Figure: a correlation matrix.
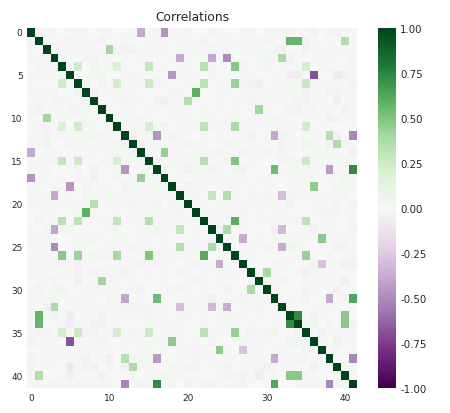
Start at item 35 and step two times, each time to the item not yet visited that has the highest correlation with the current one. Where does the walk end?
22
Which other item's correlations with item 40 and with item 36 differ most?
5
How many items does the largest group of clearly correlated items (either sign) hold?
7
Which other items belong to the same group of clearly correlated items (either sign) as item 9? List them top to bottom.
29
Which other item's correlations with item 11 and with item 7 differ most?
21
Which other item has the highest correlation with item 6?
26
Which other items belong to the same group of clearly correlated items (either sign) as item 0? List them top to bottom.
14, 17
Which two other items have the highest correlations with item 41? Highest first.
16, 31
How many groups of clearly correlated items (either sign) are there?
13
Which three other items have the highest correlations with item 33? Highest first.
34, 1, 40
